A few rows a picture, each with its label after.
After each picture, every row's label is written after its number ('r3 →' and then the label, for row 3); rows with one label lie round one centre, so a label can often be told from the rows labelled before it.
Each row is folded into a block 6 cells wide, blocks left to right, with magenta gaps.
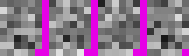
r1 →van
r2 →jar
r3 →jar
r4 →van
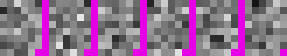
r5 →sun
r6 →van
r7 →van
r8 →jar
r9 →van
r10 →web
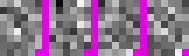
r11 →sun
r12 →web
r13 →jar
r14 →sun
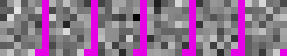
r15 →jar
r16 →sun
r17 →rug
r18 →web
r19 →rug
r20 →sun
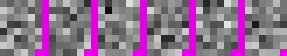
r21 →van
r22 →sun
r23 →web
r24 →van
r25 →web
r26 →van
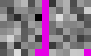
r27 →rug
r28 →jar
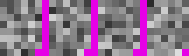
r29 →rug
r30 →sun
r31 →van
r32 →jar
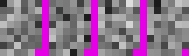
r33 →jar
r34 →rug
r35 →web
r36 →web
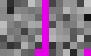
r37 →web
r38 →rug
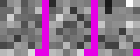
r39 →jar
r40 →jar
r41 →web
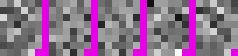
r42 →sun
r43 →rug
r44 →rug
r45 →jar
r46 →sun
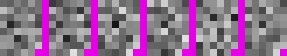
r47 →van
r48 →van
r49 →sun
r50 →sun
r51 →rug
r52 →sun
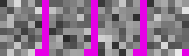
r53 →jar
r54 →van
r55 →rug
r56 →jar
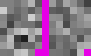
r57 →van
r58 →sun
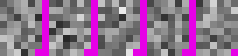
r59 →rug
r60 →van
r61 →sun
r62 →rug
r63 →jar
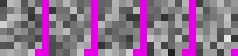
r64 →jar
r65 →sun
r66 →jar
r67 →rug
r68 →rug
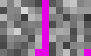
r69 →sun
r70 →rug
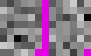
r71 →van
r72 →rug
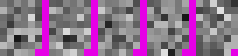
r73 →van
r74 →van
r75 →van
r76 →rug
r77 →sun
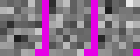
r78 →van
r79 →jar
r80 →web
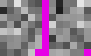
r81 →sun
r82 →web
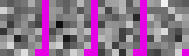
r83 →van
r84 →van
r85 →rug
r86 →sun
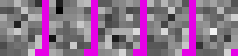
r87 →sun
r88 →web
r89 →van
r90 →sun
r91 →sun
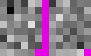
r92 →web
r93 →jar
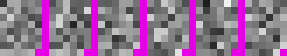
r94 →jar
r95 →jar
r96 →van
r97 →sun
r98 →web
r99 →sun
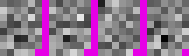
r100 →van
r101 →van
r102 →jar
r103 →van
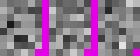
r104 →van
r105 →van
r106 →web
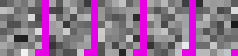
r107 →van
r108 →sun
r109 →rug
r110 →sun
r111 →jar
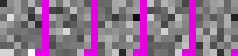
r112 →jar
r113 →sun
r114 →rug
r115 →sun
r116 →rug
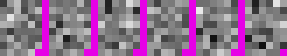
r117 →jar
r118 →van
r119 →web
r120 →van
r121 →van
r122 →web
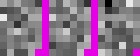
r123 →sun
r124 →sun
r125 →web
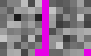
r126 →rug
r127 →van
